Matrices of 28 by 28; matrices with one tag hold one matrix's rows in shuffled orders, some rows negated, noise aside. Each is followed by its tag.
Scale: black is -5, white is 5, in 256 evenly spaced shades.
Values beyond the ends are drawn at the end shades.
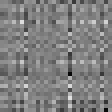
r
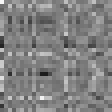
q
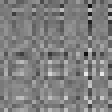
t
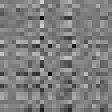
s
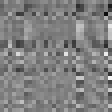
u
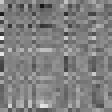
q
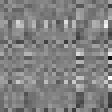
u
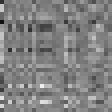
q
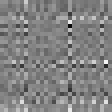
r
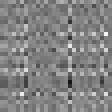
r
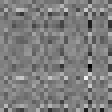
t
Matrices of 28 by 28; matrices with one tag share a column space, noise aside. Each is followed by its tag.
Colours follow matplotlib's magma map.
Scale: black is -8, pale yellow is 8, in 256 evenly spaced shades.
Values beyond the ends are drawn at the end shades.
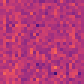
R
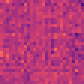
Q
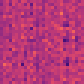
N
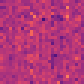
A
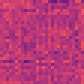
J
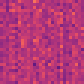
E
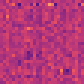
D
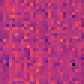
N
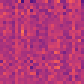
J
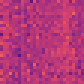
R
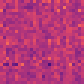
E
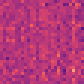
D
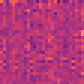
J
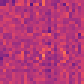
Q
